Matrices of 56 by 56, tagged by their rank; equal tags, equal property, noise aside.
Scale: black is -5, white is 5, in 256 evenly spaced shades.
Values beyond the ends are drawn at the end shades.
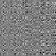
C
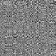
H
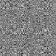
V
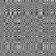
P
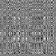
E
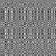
P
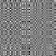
P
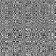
C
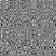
E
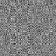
H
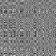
E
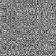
H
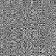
H
